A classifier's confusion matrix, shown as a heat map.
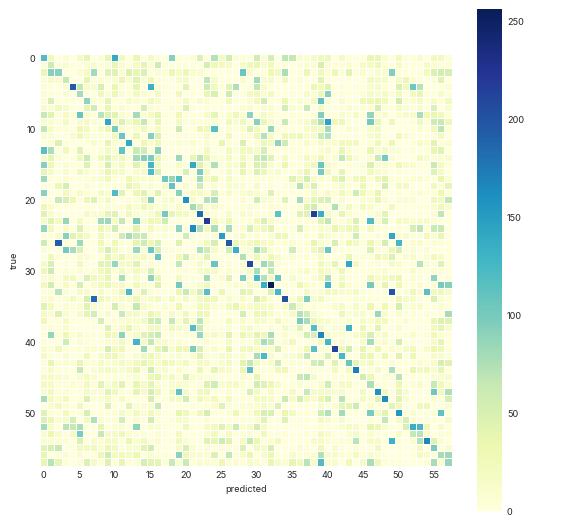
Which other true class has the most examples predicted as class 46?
23
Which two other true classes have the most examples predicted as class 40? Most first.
9, 32
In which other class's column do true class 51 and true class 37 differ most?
36
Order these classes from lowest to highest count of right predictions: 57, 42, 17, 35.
35, 57, 17, 42
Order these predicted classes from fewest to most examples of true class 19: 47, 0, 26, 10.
26, 47, 0, 10
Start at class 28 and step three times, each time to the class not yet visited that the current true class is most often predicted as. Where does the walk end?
21
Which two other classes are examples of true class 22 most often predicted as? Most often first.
38, 39
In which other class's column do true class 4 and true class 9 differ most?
15
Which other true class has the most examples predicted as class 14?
41
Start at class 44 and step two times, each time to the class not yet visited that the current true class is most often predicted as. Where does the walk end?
43
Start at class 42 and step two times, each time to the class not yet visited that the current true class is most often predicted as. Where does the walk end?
30
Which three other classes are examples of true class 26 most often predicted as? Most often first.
2, 50, 5
